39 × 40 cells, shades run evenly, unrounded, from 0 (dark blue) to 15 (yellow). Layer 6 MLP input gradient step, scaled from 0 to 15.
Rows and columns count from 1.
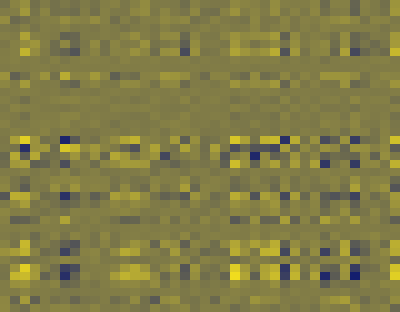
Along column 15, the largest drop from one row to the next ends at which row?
36
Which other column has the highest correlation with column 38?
11
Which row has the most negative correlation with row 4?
20
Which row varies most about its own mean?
35
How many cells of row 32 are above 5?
36
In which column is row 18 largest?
3
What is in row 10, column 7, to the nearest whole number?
11
